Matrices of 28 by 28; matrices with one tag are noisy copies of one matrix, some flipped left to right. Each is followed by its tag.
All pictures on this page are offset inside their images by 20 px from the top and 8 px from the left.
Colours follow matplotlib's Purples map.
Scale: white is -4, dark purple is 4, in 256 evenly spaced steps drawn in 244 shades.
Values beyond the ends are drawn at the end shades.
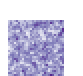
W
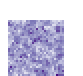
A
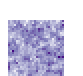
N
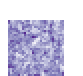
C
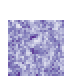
C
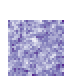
C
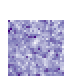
C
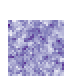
N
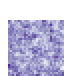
C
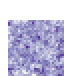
A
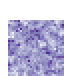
N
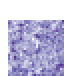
C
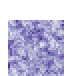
N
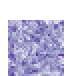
A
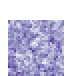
C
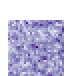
W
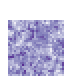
N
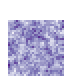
N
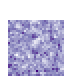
C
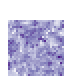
N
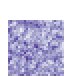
W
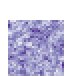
N
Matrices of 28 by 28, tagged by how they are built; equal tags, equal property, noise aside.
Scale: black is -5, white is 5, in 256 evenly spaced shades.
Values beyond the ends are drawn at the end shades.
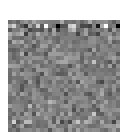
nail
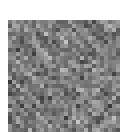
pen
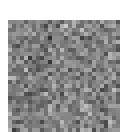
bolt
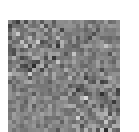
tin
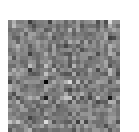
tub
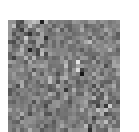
tin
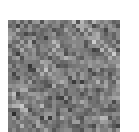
pen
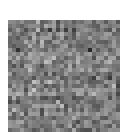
bolt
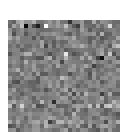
nail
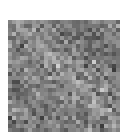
pen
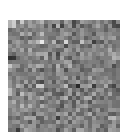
tub
